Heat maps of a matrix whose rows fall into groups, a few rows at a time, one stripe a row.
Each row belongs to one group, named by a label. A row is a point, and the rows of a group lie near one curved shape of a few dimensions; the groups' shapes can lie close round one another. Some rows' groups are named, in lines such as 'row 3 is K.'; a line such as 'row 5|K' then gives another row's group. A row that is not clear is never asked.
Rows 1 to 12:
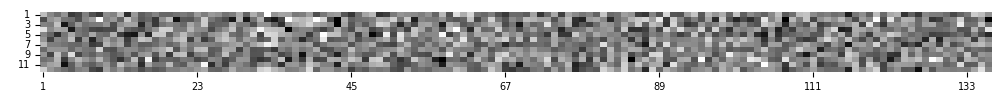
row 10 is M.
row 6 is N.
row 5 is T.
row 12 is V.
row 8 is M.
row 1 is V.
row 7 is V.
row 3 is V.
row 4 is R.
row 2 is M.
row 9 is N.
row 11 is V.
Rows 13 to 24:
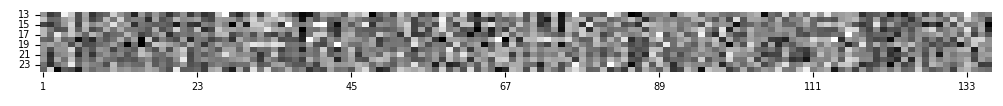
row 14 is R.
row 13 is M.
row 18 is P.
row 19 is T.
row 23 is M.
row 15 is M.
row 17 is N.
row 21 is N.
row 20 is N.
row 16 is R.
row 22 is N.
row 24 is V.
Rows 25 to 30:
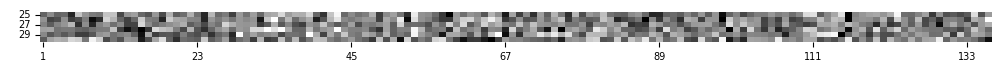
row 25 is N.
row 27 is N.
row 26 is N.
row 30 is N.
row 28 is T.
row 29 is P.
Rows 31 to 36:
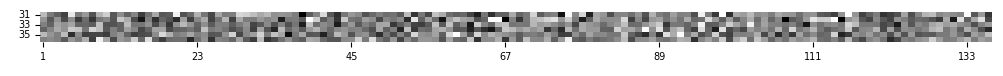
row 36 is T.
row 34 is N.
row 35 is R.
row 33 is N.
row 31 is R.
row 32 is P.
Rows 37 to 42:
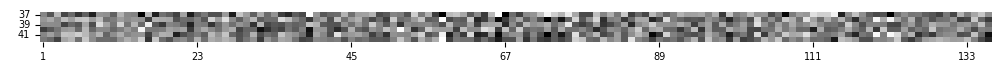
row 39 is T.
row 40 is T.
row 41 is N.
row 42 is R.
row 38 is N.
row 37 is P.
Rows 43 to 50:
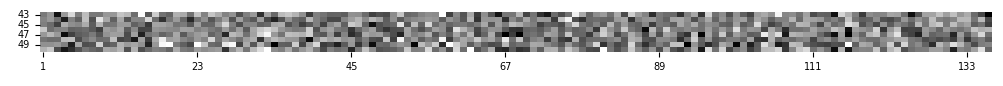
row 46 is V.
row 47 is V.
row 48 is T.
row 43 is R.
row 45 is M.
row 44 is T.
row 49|M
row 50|V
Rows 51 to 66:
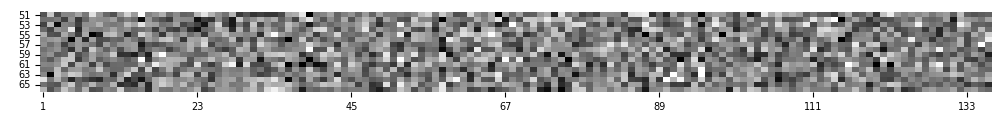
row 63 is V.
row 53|V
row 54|M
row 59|T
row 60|T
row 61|M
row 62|M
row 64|R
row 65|T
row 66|R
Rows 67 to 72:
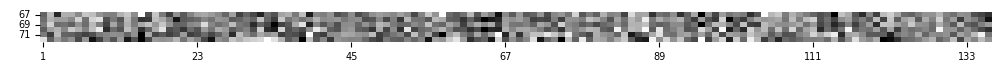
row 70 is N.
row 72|R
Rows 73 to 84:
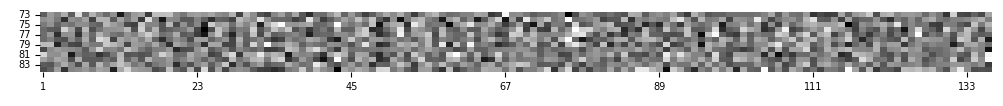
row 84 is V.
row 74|T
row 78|T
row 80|M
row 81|R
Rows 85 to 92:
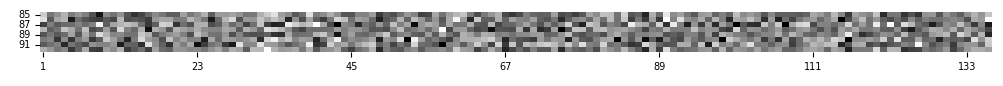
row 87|M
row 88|R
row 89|T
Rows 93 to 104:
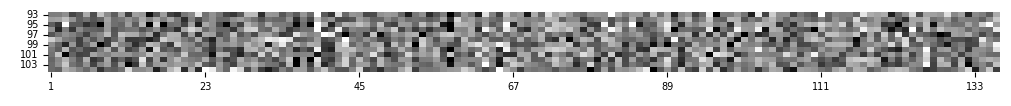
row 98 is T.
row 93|N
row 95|P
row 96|N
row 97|M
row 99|N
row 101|V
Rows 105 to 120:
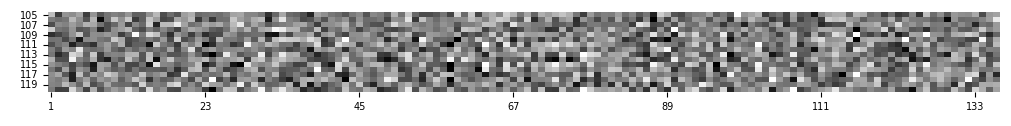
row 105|N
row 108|V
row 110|N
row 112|N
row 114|R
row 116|N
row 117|R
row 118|V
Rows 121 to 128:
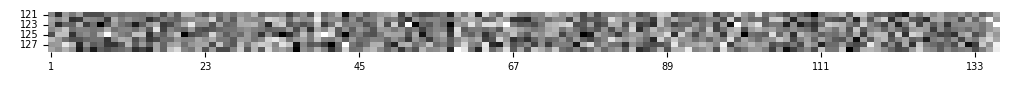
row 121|N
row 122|V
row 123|N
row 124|M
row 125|M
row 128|R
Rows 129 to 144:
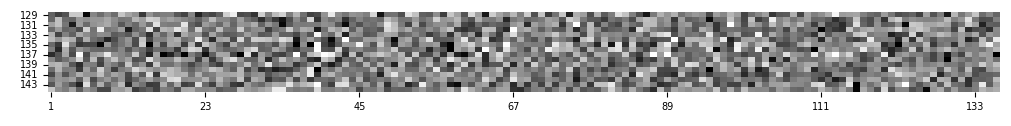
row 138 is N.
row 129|M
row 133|N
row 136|N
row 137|M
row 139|T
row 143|N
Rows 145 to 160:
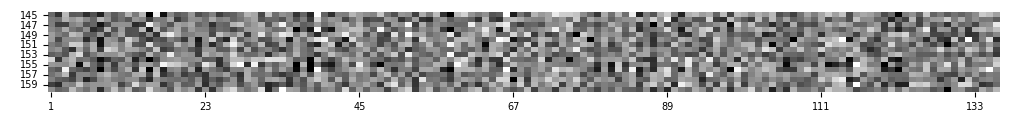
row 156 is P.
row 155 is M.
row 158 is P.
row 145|P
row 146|N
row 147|N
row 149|T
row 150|P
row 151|N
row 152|T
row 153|T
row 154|R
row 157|M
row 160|N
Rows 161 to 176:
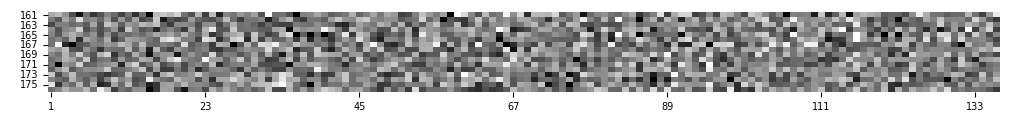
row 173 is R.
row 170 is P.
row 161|R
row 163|T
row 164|P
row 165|M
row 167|V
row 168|T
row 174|N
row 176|N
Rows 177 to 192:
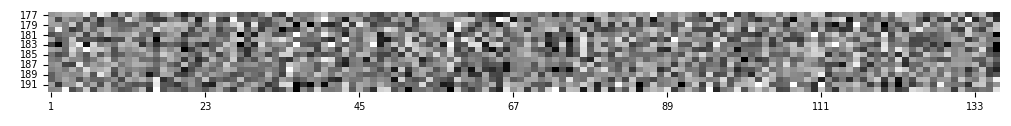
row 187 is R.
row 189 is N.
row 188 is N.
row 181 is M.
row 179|M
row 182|R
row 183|M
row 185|M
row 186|M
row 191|M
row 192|M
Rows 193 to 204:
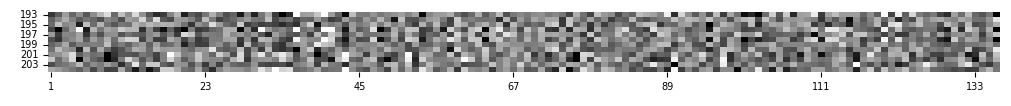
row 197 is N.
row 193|M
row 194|T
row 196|M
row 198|M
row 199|M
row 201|T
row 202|R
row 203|V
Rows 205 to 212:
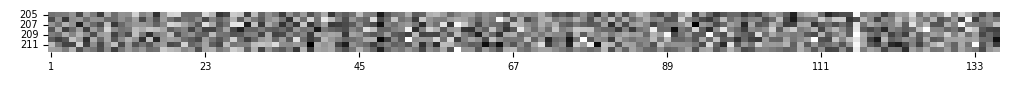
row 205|M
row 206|P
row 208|V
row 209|N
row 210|M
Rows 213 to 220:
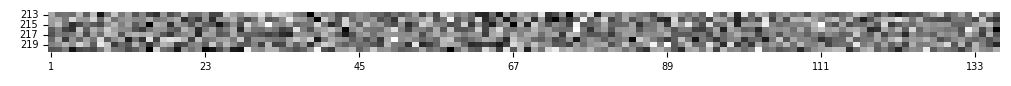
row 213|R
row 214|N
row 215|T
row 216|T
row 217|T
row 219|N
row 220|P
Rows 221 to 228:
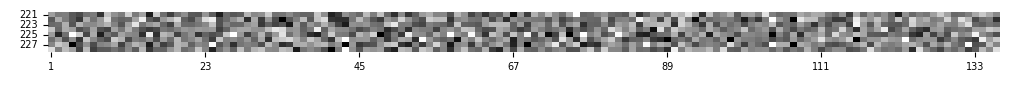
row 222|M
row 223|V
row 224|V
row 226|N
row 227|V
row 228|T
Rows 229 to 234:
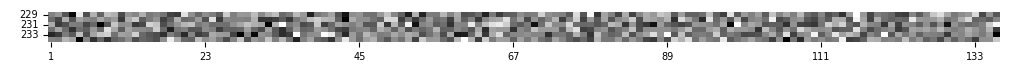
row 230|V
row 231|N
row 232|T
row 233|M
